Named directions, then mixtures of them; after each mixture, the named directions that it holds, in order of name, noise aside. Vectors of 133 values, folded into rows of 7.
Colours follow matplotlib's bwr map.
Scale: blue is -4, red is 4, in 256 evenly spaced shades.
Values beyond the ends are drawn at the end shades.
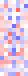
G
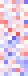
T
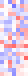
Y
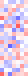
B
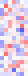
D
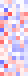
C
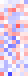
B, T.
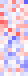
T.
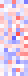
T, Y.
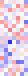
G, T.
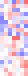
G, T.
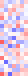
B.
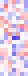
D, G, T.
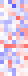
Y.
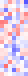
C, G, T.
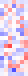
D, Y.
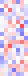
D.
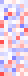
C, Y.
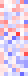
T.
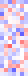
D, Y.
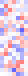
C, D.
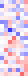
T.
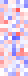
G, T.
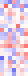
D, G, Y.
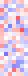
B, D.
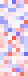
D, T.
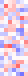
D.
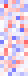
D, G.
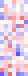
B, D, G.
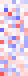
B, C.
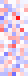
B, D, Y.
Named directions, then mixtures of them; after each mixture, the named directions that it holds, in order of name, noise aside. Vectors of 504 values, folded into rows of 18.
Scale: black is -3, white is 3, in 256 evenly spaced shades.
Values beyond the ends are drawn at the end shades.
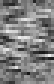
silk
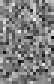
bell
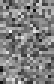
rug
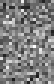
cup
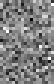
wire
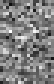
rug, silk.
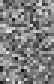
rug, wire.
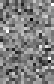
wire.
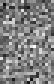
cup.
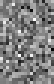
bell, cup.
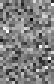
wire.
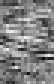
silk.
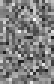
bell.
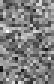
rug, wire.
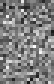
cup.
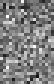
cup.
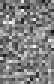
cup.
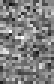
rug, silk.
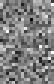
wire.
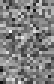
rug.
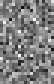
bell, cup.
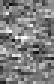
rug, silk.
